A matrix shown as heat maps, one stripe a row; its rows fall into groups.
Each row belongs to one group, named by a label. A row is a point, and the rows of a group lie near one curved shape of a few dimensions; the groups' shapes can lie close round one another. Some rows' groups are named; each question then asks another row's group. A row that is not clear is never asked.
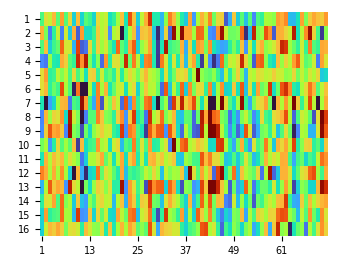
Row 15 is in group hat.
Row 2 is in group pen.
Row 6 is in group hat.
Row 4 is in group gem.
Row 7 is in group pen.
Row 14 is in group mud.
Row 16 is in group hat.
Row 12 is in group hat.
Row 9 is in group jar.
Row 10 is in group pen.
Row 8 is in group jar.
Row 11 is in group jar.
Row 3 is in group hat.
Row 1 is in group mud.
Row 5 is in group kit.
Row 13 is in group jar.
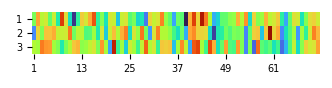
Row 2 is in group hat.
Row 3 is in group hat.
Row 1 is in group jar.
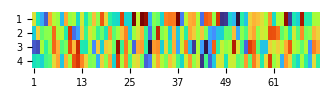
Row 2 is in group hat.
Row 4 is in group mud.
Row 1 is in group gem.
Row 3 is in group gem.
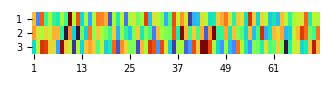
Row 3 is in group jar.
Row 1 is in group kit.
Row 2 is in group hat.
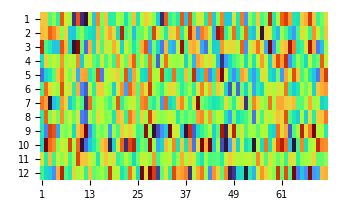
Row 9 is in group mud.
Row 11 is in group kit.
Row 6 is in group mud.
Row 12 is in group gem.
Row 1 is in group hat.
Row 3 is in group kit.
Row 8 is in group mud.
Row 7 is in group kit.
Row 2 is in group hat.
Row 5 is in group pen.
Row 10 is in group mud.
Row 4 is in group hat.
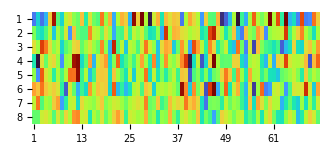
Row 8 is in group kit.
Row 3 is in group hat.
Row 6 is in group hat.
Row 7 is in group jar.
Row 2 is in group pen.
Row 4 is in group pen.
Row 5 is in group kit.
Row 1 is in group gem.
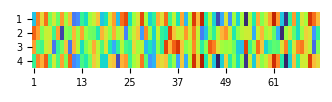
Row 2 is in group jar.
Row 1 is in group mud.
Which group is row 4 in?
mud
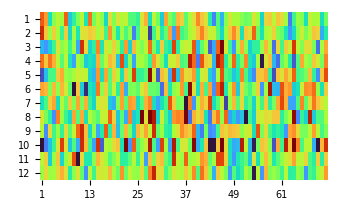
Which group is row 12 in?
jar
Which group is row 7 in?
mud
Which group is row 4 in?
hat
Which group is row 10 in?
pen
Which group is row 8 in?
gem
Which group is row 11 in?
pen
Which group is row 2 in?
jar
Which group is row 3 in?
pen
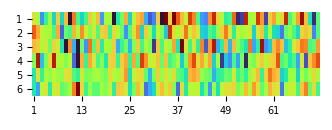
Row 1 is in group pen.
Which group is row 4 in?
mud
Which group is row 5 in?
mud
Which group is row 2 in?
jar
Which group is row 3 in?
hat
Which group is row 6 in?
mud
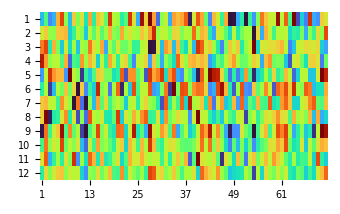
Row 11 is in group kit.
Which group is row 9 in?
jar
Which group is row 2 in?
jar
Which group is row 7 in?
hat
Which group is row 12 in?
jar
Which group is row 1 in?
gem
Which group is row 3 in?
jar
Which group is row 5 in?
jar
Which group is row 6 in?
pen
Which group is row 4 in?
jar
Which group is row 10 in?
mud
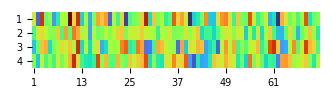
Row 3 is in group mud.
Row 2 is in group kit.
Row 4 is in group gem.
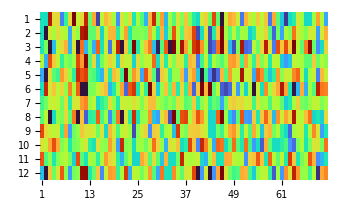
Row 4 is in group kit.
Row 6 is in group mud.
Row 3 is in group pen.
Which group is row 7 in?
kit
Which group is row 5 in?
gem
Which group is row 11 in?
kit
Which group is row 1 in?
kit
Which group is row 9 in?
jar
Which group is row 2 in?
pen
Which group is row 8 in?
pen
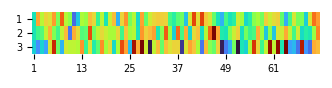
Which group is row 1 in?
jar
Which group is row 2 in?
pen
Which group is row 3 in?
gem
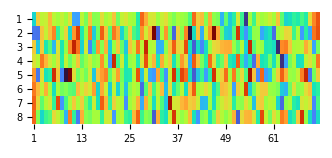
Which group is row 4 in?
hat
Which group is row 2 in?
pen
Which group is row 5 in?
kit
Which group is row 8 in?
kit
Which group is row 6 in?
jar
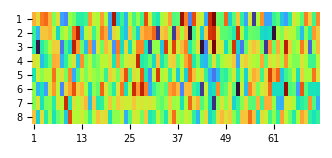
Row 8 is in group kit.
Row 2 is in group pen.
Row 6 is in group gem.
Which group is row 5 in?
hat
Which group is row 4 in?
kit
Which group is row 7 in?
kit
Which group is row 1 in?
hat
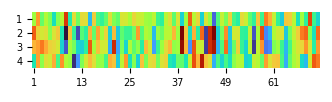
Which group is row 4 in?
jar
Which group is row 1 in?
kit
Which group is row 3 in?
hat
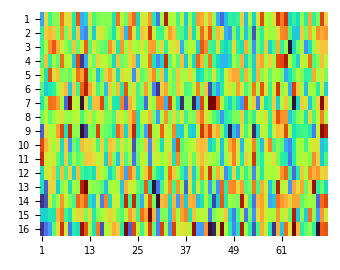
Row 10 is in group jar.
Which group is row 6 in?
mud
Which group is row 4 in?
hat
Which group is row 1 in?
hat
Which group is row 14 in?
gem
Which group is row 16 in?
pen
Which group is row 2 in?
mud
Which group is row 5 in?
kit
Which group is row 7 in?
jar
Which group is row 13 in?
mud
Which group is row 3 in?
hat
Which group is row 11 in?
jar
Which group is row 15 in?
gem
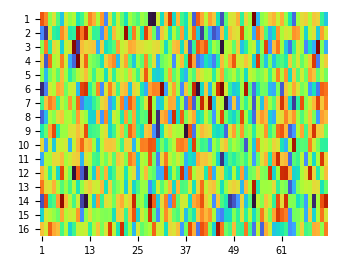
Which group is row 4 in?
kit
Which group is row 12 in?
hat
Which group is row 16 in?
hat
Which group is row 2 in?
gem
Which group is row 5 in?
mud
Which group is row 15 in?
hat
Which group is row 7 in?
mud
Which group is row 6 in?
pen
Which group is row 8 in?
gem
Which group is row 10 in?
gem
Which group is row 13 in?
jar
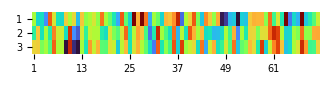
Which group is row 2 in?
hat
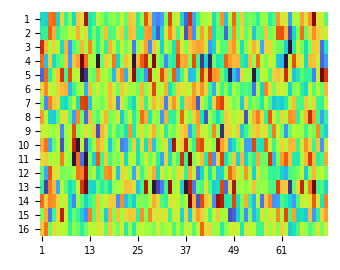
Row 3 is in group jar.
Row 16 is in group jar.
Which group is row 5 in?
jar
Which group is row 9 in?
kit
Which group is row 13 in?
mud
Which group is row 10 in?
pen
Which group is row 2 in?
mud
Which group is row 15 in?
mud
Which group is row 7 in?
pen
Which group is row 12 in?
kit
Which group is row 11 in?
hat
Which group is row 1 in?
mud
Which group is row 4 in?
gem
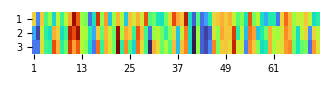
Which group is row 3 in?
gem
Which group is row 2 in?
gem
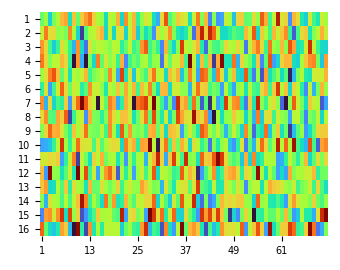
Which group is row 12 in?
kit
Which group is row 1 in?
mud
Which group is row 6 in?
mud
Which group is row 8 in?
jar
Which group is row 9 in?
hat
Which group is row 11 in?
pen
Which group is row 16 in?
kit
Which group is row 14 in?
gem
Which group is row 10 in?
gem
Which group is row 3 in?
kit
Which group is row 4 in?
hat
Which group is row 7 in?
gem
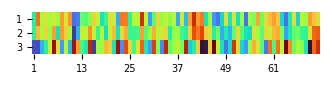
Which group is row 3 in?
pen
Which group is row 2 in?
jar
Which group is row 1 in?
mud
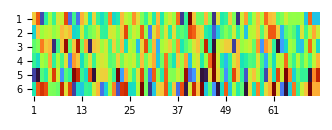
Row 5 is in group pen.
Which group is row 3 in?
kit
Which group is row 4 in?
pen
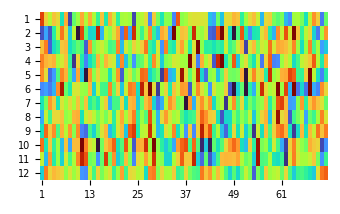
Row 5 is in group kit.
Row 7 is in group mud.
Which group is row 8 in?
hat
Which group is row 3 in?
kit
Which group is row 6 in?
gem
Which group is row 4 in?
hat
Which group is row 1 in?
jar
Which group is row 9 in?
mud
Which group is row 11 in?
gem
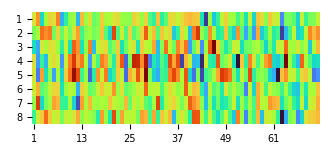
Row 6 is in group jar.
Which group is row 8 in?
hat
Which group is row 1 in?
jar
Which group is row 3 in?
pen
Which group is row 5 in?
gem
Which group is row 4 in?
gem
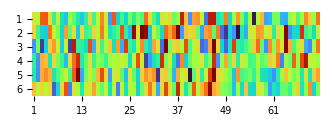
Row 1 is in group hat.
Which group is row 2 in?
gem
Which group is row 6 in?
pen
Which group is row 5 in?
pen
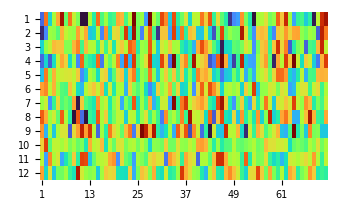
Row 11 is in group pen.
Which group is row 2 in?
gem
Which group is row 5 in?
mud
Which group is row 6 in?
jar
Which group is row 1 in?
jar
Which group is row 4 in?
pen
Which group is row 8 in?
hat
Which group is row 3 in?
hat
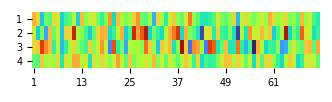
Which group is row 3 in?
hat
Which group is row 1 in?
kit
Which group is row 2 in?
gem
